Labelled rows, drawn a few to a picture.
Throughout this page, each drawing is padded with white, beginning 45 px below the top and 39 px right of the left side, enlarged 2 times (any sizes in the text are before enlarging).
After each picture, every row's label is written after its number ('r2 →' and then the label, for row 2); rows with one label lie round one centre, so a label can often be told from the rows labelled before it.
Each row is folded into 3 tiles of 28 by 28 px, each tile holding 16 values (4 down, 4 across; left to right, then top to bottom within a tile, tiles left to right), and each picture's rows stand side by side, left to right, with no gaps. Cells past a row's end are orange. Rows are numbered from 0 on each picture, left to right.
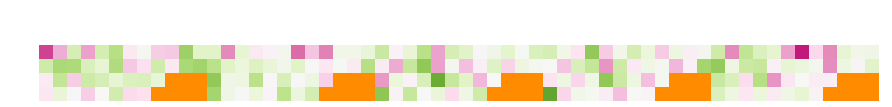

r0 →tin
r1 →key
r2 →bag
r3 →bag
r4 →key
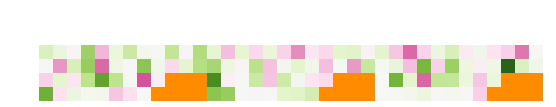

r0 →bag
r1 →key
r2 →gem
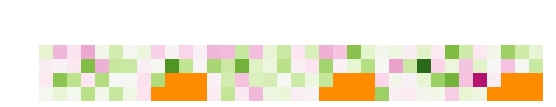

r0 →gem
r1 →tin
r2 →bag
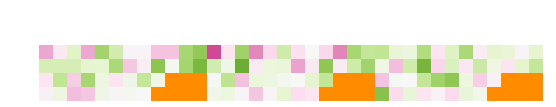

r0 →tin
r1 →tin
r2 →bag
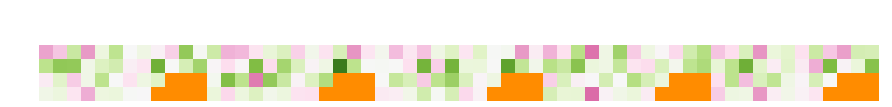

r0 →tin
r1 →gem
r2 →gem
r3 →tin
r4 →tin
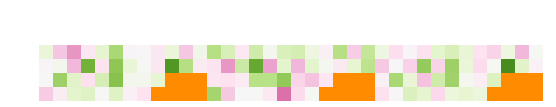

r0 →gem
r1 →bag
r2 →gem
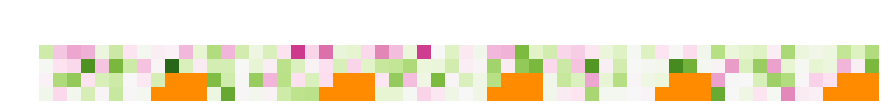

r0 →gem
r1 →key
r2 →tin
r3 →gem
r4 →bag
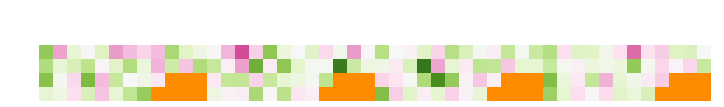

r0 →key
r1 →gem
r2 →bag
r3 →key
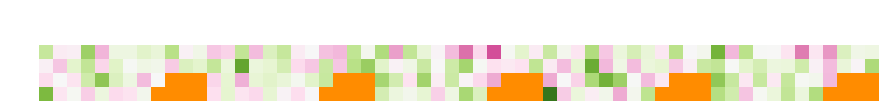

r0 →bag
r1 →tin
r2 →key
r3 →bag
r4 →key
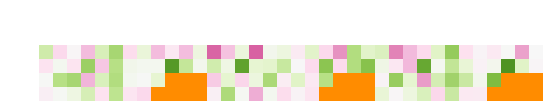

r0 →gem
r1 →tin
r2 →gem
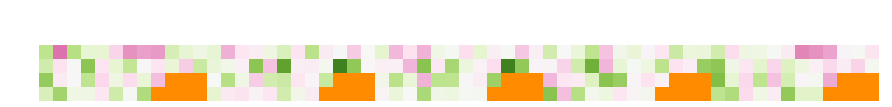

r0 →key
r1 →gem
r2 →gem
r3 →bag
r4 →key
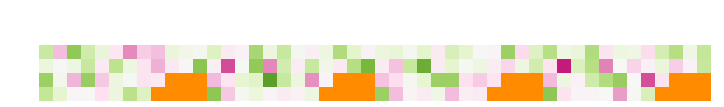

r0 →key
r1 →bag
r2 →bag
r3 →bag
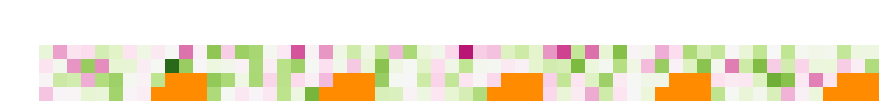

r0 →gem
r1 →key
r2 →key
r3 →tin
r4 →bag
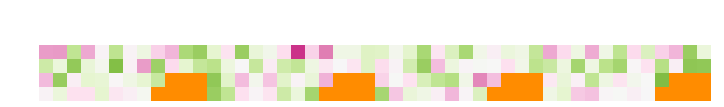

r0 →tin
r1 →key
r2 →bag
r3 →tin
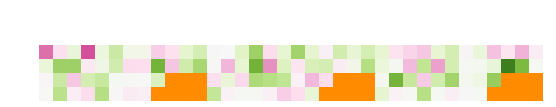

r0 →tin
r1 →bag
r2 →gem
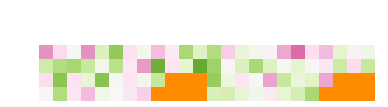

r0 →tin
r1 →key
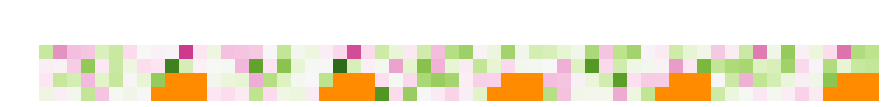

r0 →gem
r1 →gem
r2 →bag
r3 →bag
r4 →tin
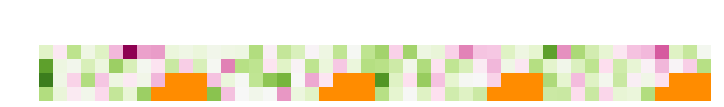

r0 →key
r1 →bag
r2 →key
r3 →key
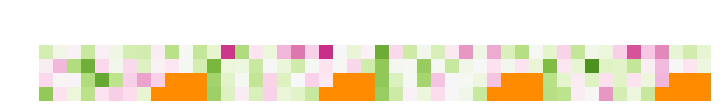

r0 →bag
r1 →key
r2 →key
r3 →key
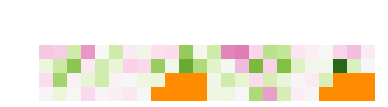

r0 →tin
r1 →gem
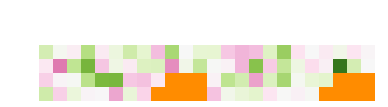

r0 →bag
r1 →gem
